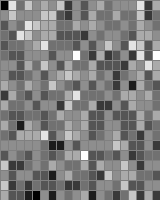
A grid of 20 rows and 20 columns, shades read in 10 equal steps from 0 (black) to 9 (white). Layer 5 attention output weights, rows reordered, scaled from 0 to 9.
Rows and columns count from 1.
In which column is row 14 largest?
6
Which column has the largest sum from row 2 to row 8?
18
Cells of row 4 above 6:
2
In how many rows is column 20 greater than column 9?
8
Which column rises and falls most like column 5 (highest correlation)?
4
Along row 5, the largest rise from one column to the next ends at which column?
17
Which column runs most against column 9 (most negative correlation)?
13
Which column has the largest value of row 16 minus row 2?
11
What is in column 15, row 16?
3
